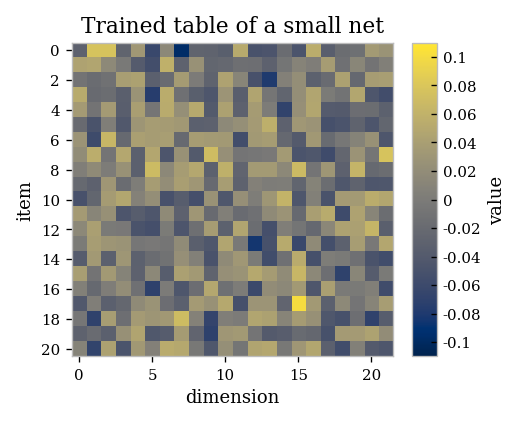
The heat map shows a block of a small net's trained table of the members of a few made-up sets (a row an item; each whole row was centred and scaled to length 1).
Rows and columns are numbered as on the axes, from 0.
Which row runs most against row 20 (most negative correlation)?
12
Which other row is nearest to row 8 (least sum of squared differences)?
15
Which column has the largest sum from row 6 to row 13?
19
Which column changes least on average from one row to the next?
4
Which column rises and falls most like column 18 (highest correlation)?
20
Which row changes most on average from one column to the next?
0
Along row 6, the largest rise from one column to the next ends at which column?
2
